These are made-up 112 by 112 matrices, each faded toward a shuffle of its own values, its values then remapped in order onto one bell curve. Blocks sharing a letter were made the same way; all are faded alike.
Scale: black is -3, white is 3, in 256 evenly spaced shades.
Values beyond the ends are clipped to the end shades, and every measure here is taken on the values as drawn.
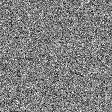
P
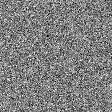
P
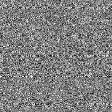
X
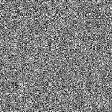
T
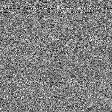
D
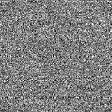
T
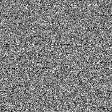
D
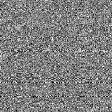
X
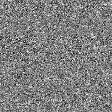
D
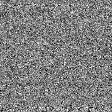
D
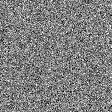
P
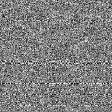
X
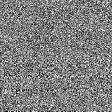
T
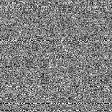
X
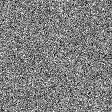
P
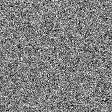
P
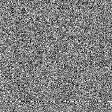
D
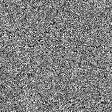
D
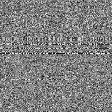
X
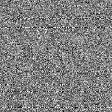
X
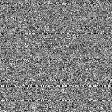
X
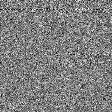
D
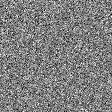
P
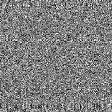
T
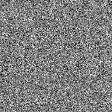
D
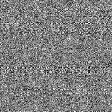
X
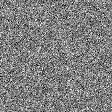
P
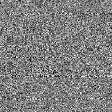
X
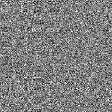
T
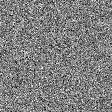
P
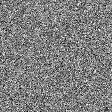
P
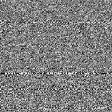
X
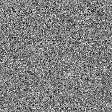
D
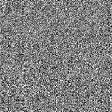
T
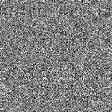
T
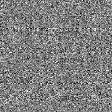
X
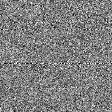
D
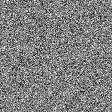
P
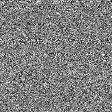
D
